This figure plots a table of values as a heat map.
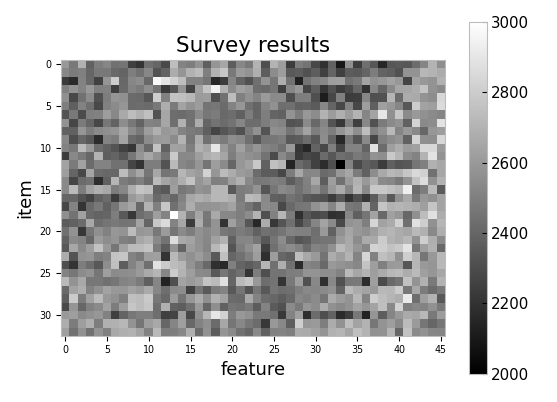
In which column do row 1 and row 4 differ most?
11
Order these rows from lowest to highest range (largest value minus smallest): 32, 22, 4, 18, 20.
32, 20, 22, 4, 18
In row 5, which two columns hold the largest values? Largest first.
45, 42
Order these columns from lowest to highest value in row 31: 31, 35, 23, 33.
23, 31, 33, 35
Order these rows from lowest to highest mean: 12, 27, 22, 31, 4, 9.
12, 9, 4, 27, 31, 22
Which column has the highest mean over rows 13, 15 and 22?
41
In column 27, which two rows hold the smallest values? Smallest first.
12, 0
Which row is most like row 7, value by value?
9
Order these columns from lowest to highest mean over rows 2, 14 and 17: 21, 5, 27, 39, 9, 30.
27, 5, 9, 21, 30, 39
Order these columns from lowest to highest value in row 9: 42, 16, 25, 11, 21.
25, 21, 11, 16, 42
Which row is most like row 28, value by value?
15
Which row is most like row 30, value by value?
3
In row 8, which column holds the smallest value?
18
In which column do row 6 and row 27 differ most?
2
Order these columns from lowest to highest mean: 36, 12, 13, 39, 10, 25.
25, 12, 36, 10, 13, 39
